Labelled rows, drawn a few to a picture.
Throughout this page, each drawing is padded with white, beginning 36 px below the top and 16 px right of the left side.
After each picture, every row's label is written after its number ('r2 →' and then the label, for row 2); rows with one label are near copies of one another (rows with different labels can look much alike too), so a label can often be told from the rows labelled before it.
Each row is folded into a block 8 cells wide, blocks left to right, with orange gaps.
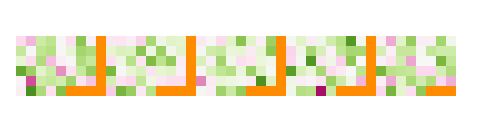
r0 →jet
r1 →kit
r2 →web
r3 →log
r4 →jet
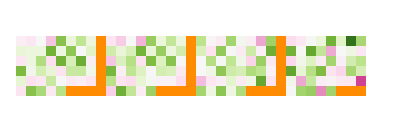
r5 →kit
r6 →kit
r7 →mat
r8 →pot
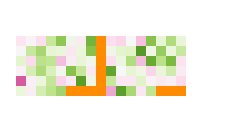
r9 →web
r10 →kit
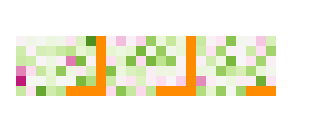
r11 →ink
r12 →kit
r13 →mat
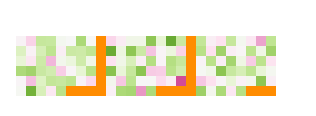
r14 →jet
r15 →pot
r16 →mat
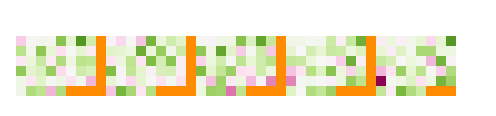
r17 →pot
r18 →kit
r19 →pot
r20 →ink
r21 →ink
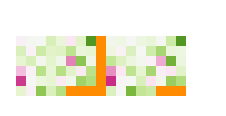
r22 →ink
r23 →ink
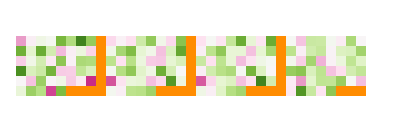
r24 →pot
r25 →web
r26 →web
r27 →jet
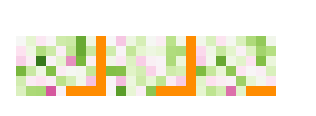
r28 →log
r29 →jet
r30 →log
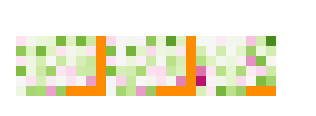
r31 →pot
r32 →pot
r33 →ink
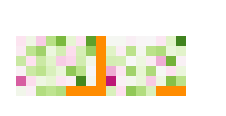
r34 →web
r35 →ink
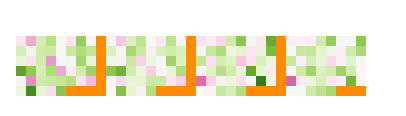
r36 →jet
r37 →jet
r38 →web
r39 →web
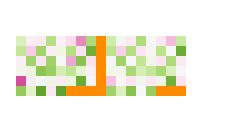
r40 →mat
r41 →mat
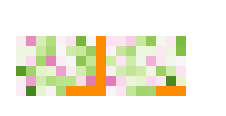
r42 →jet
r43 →web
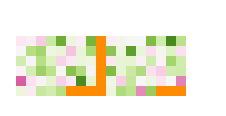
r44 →web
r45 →pot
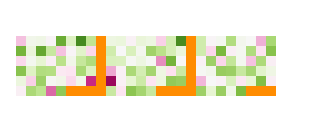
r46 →pot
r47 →ink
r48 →mat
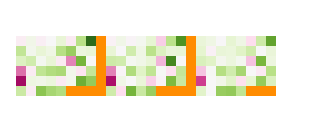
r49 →ink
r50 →ink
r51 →ink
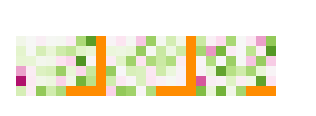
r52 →ink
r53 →kit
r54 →mat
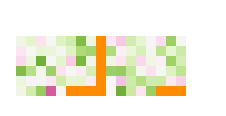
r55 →log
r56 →jet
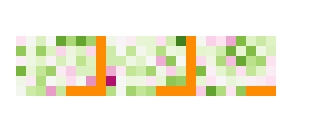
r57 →pot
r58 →ink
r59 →kit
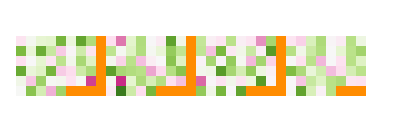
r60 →pot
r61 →jet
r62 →mat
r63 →jet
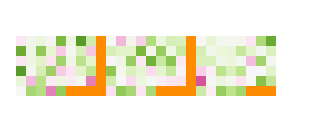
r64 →pot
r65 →kit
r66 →ink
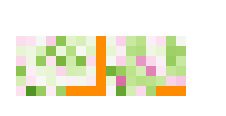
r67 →kit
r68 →jet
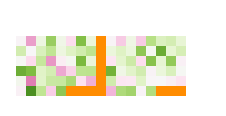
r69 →jet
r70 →kit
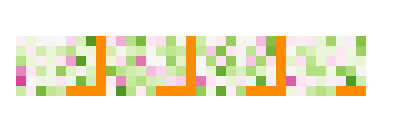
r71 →ink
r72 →jet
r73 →mat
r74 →web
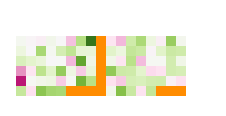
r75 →ink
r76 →jet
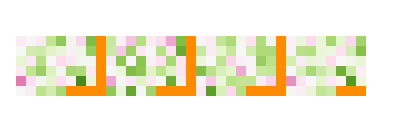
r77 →web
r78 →mat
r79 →jet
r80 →web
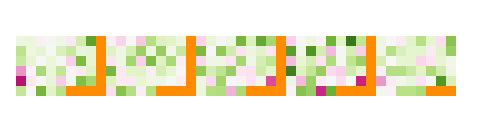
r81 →ink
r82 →kit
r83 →pot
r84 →pot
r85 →web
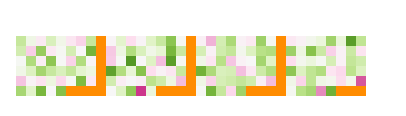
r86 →mat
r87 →log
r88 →jet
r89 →pot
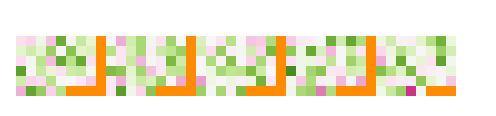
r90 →kit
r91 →jet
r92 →mat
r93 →pot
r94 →log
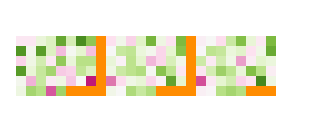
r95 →pot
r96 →web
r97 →web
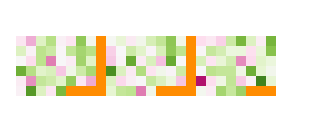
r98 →jet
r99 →log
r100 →web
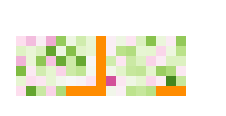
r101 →kit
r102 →web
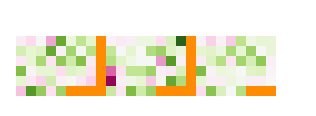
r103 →kit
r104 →ink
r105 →kit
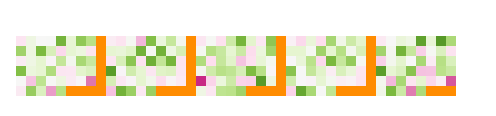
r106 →pot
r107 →kit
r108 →web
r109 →kit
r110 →pot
